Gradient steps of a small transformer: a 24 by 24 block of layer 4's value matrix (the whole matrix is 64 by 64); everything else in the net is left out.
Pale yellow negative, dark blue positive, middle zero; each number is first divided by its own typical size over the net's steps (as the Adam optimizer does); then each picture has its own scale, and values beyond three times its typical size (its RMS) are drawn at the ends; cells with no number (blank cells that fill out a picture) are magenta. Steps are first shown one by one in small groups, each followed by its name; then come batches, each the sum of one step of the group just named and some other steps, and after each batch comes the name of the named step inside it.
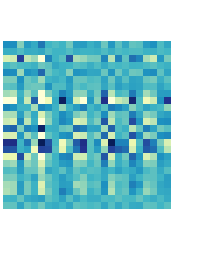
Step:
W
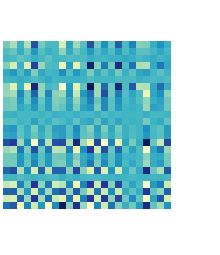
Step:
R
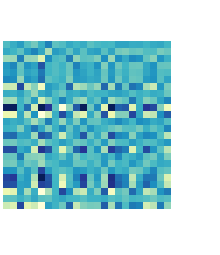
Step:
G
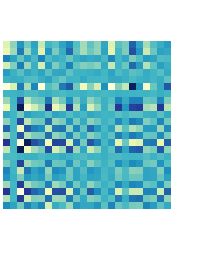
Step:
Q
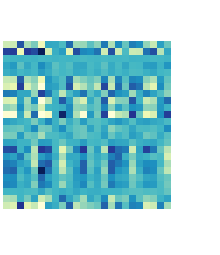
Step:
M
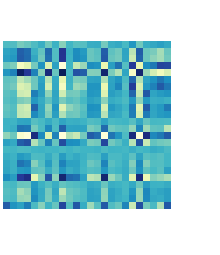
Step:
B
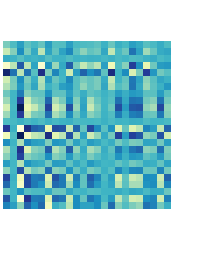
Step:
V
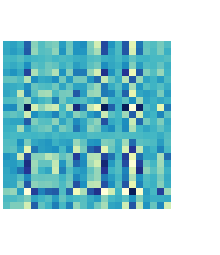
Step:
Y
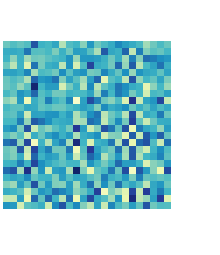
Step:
R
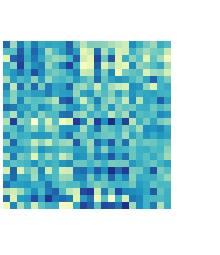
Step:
G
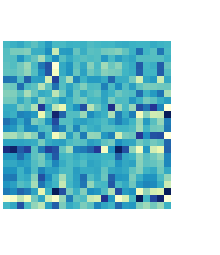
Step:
G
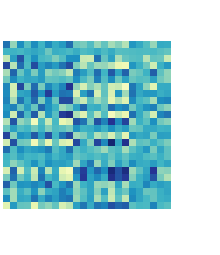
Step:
G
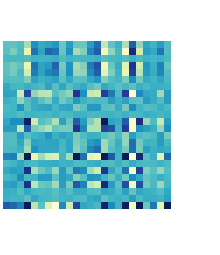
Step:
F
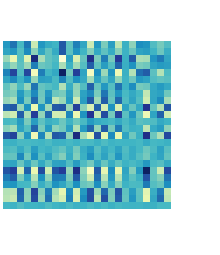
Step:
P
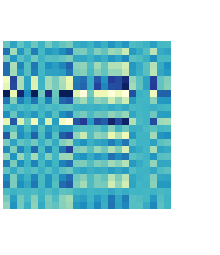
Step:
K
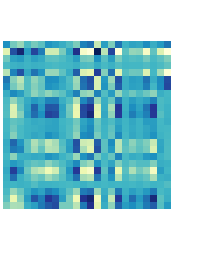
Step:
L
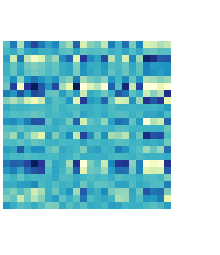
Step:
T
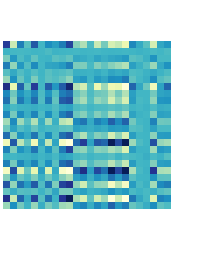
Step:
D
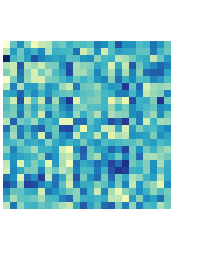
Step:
T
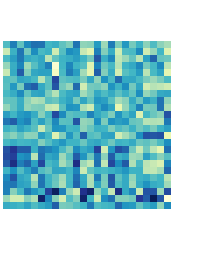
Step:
T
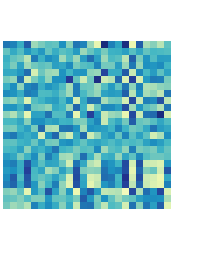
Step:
T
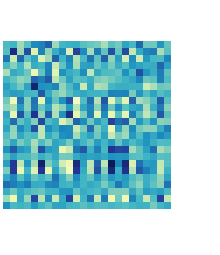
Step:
T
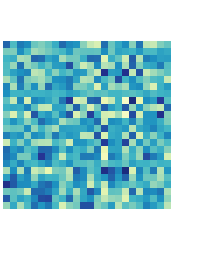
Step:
D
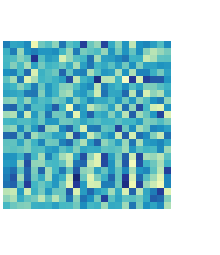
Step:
P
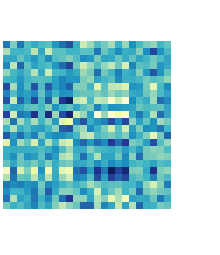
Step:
D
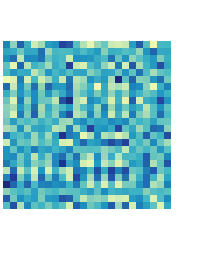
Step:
D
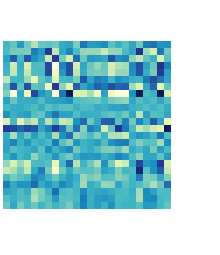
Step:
K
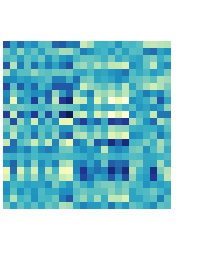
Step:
D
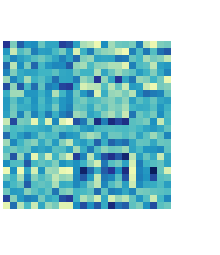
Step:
D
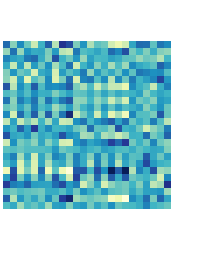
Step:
D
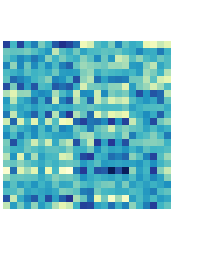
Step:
D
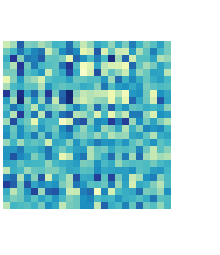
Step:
K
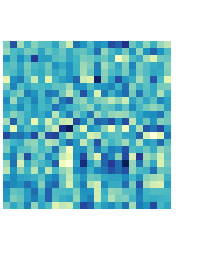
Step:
F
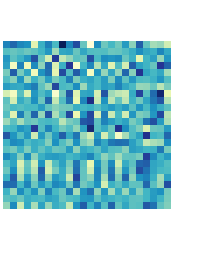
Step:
P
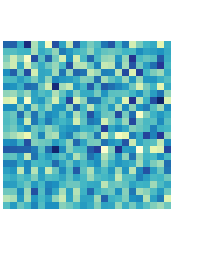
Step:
P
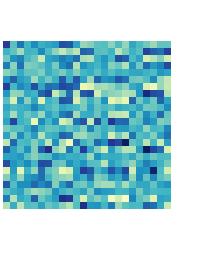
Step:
D
